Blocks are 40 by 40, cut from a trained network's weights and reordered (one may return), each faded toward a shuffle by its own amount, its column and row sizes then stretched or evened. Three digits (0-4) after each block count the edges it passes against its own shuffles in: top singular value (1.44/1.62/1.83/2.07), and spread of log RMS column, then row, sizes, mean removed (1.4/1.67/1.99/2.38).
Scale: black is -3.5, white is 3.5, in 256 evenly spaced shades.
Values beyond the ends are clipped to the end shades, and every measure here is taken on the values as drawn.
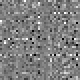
0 3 3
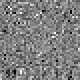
2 0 0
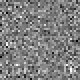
2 2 0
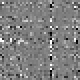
3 4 4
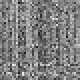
2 2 0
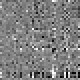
4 4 2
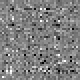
0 2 3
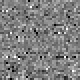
0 0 2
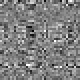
4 2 4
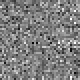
1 1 0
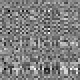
4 1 4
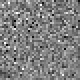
0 1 0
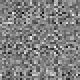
3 0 3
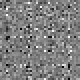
0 4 3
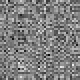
4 2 0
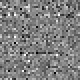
0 2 3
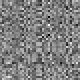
4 4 0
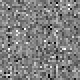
0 2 0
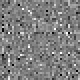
1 2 0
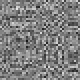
4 2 0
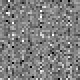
1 3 0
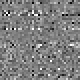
2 1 4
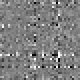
3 3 3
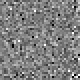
1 1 0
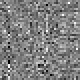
2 2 1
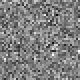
0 1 1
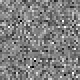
1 0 2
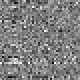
2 0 4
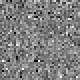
0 0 2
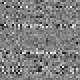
3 1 4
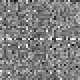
2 0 2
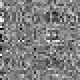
3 3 1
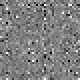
1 3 1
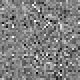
0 3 0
